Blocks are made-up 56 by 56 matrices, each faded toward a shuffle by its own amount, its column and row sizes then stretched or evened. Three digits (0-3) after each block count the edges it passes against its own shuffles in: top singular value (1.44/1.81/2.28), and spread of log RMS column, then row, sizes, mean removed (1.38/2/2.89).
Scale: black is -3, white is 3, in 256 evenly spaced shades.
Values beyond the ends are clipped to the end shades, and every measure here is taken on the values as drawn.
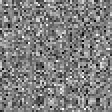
2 1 0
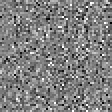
2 1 0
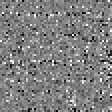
0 1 2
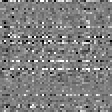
2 1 3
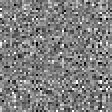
2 1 1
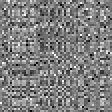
3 1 0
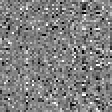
2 2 1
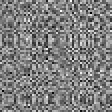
3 2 0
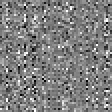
1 3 1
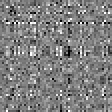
3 2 2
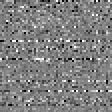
0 0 3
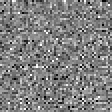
2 0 2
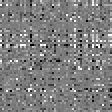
2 2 3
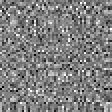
3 0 1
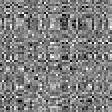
3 0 2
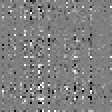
0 3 2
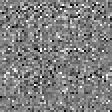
2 0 2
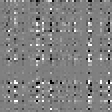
3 3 3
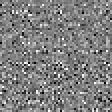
2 1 2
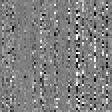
1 3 0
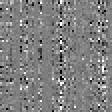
2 3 1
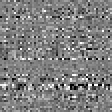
2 1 3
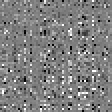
2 3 2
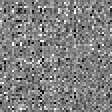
2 2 1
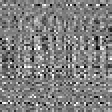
3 0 3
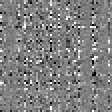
0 3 2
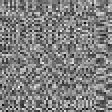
3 0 2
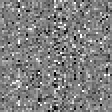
1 2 0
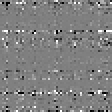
1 2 3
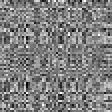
3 2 2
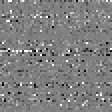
0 1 3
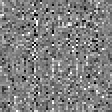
2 2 0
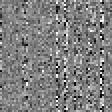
1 3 0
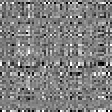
3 2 3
